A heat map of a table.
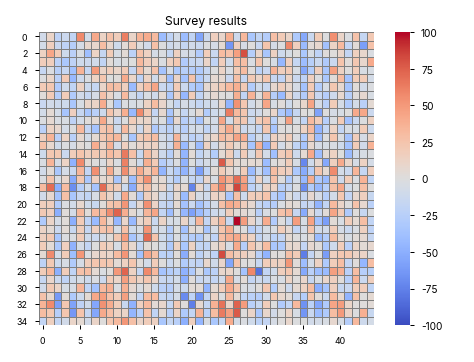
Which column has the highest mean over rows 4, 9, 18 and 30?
26
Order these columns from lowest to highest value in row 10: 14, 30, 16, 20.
20, 16, 14, 30
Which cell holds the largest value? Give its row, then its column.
22, 26
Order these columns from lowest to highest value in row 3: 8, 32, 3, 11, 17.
32, 3, 8, 11, 17
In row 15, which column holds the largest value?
24
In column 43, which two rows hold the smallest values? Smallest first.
1, 27
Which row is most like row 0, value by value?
16
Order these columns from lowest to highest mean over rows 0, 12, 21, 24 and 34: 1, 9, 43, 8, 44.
43, 44, 8, 1, 9
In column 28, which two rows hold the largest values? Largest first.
28, 7
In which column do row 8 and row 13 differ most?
30
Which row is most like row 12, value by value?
6
